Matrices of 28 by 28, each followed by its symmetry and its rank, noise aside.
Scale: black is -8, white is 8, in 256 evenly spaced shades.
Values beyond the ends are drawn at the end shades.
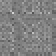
symmetric, rank three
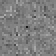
symmetric, rank five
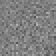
no symmetry, rank five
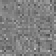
antisymmetric, rank four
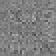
no symmetry, rank five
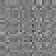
no symmetry, rank four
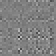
no symmetry, rank three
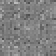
no symmetry, rank four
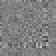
antisymmetric, rank four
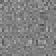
no symmetry, rank five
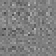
antisymmetric, rank four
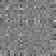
no symmetry, rank four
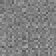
no symmetry, rank five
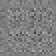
no symmetry, rank three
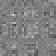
no symmetry, rank four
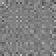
symmetric, rank three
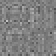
no symmetry, rank four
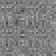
no symmetry, rank four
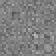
symmetric, rank five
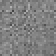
symmetric, rank four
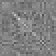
symmetric, rank four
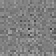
no symmetry, rank five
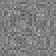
no symmetry, rank three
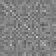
symmetric, rank four
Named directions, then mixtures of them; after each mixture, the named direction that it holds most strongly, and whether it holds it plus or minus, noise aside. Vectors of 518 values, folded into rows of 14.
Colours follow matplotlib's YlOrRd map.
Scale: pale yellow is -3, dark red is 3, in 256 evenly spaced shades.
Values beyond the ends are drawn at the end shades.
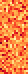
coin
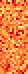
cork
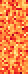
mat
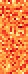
cork, minus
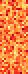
mat, plus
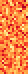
mat, minus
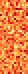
mat, plus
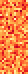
mat, minus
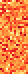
cork, minus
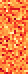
coin, plus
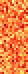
coin, minus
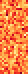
mat, plus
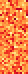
mat, plus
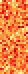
mat, minus
